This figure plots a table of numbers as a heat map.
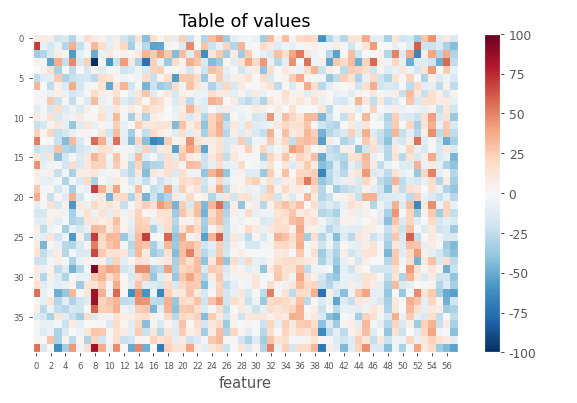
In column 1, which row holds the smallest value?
26
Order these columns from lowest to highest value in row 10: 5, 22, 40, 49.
40, 5, 22, 49
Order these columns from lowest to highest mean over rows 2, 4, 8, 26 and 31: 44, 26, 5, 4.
5, 26, 4, 44
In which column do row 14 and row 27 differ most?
8
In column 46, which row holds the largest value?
3
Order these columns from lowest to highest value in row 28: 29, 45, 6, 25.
6, 45, 29, 25
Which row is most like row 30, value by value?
24
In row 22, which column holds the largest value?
49
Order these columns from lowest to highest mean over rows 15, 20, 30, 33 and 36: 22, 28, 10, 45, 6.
6, 10, 28, 22, 45
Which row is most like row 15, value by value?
37
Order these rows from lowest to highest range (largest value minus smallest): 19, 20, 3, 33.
20, 19, 33, 3
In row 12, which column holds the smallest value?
39
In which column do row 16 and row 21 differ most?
52
